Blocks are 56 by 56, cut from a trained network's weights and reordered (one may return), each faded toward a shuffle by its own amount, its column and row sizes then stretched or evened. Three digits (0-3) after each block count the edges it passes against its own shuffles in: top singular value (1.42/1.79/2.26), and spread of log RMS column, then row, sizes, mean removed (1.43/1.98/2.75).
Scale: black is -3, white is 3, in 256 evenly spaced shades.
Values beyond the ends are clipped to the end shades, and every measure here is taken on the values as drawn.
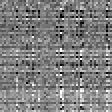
3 3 1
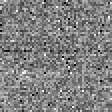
0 1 0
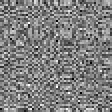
3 0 0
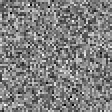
1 0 0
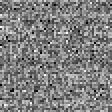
0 0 1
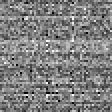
2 1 0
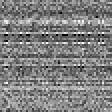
3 1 2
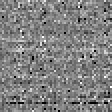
1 2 1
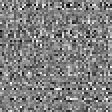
2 1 3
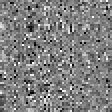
2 2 0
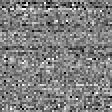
1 0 2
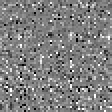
1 2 1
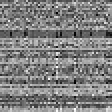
3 1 0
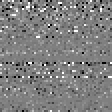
0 0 3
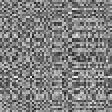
3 1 0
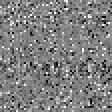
1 1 1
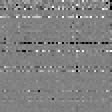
2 1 3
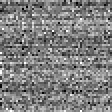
2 1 0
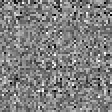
0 2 2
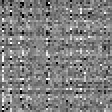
2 3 0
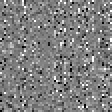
0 2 0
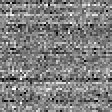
2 1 2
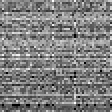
3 1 1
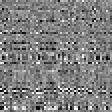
3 1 3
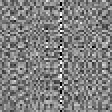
3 2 0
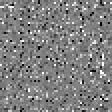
0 1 1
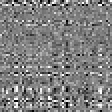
3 2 3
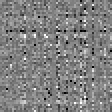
1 3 0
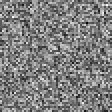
0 0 0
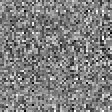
1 2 2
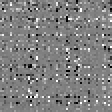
1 3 3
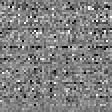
0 1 3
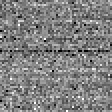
1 0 1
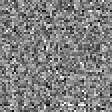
1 1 1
